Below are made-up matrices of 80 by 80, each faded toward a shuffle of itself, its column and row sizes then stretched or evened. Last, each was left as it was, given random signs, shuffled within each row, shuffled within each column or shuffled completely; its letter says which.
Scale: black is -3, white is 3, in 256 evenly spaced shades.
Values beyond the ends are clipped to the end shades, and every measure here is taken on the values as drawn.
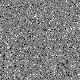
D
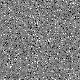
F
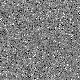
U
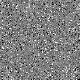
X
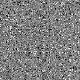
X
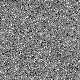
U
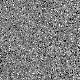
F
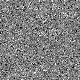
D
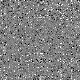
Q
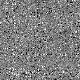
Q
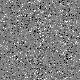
F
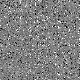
Q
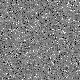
U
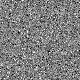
U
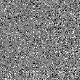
X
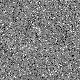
U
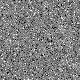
U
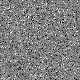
U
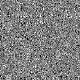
X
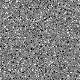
D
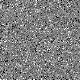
Q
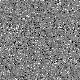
D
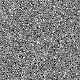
F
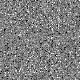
F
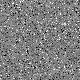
U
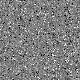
F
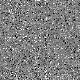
Q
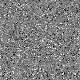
D
